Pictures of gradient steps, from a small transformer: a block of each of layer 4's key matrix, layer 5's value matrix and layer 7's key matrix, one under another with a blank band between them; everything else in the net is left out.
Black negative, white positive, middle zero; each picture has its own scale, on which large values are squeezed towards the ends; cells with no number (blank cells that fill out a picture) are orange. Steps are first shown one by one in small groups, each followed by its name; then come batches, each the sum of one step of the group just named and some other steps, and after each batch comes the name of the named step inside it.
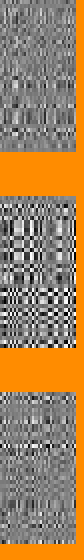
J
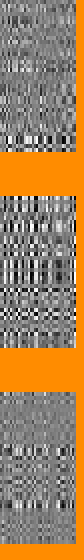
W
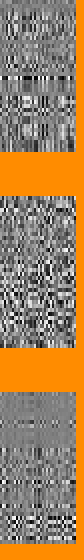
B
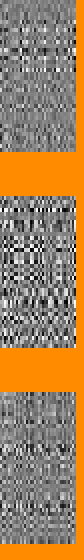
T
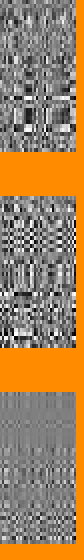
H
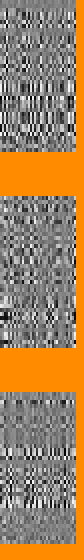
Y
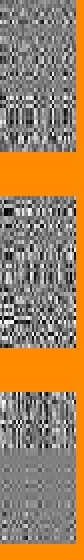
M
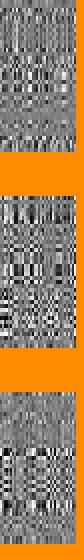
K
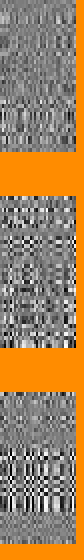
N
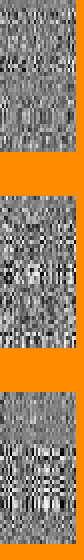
N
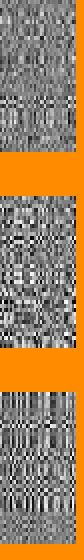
N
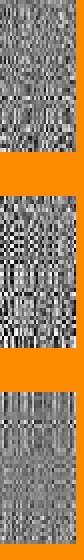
H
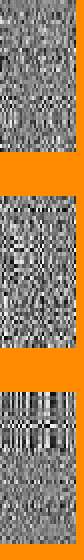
T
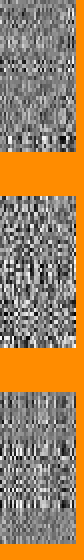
W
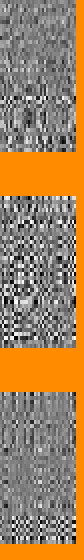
W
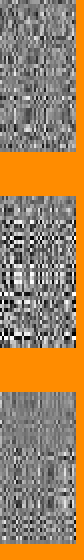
H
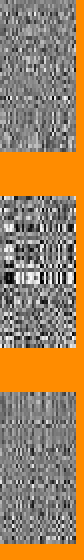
T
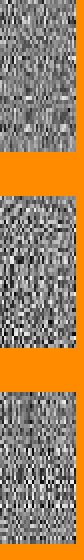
H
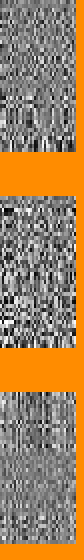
M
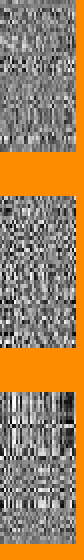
M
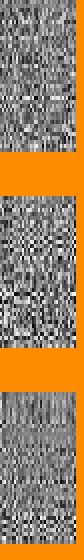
H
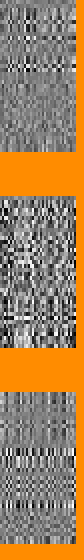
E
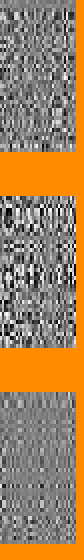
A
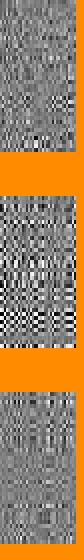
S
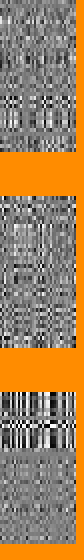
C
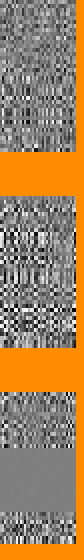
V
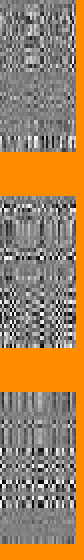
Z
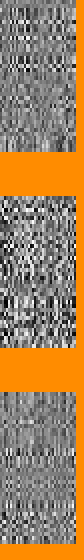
E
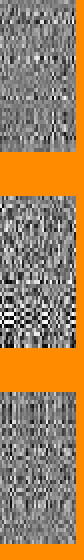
V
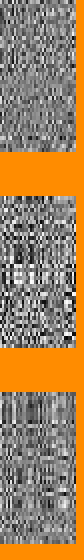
V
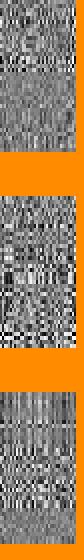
Z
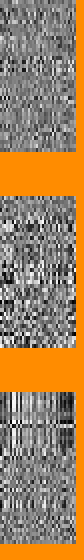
S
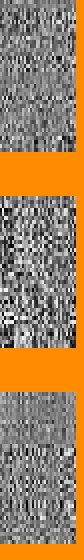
E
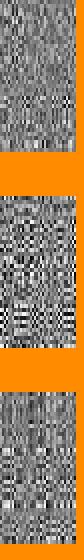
S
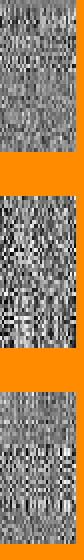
E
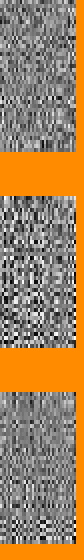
V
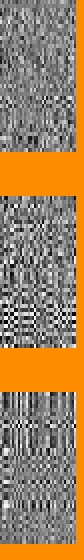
C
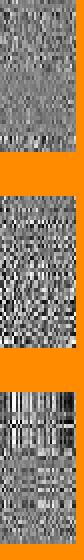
S
